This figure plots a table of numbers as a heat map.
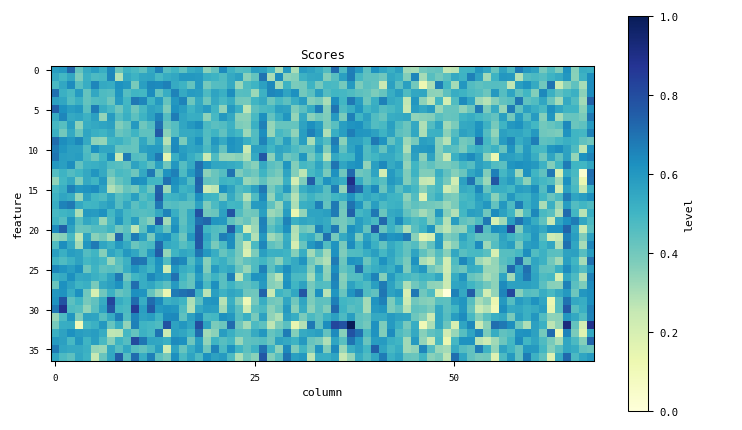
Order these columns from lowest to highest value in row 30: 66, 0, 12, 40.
66, 40, 0, 12
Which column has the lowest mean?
49
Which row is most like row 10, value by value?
5
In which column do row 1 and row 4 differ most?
58
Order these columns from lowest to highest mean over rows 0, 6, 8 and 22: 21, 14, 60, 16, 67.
14, 16, 21, 60, 67
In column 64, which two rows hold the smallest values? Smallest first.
2, 6
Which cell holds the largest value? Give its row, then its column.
32, 37
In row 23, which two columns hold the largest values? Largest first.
13, 18
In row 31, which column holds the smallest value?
47
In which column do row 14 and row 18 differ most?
22
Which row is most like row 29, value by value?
30
